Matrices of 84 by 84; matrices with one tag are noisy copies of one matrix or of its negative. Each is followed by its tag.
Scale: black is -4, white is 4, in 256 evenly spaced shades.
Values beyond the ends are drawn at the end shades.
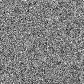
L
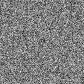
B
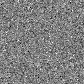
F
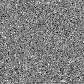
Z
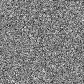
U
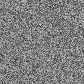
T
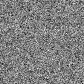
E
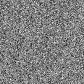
T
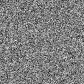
F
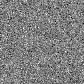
L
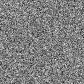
U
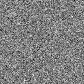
U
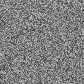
T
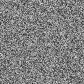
T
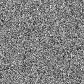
T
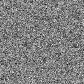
L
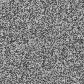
F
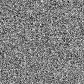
T
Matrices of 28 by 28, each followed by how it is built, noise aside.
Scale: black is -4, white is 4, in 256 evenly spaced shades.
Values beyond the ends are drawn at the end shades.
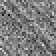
Toeplitz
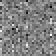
uneven columns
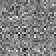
low rank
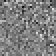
upper triangular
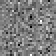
uneven columns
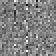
uneven columns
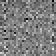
uneven columns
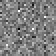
uneven columns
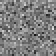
noise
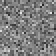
noise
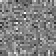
low rank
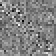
banded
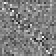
banded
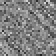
Toeplitz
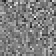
upper triangular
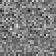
repeating columns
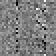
uneven columns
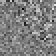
upper triangular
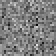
uneven columns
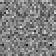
repeating columns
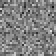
repeating columns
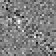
banded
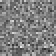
repeating columns
